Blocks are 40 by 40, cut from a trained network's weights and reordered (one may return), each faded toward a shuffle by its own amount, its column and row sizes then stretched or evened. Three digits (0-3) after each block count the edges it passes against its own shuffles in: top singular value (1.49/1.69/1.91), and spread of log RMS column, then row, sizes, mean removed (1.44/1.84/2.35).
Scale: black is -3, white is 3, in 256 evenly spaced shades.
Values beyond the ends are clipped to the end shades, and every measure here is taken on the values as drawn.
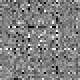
1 2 2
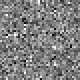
0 1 0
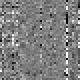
3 3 0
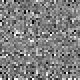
1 1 2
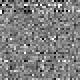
1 1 3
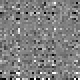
1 2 3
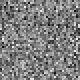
0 0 0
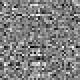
3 1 2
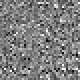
1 2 1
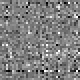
1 2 2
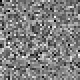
0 1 0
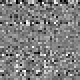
2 1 3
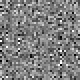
0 2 0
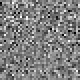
1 1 1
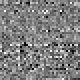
0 0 3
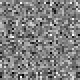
0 1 2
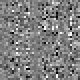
0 3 1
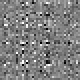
2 3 2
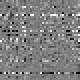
2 2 3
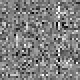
1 2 2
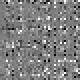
0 3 3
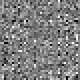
1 3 0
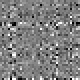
3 3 3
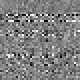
3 2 3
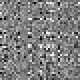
3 3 2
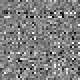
0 2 3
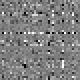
1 2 3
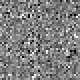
0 2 1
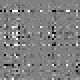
1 3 3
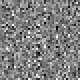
1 2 0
